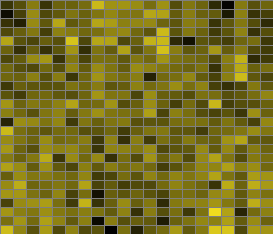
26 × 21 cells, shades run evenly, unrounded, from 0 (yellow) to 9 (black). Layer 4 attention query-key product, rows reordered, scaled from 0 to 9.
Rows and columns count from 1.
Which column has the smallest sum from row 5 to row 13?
8
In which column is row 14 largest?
1
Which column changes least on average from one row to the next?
16
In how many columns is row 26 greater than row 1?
11
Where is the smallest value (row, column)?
24, 17
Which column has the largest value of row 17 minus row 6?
13
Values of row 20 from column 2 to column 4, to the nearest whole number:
3 4 4
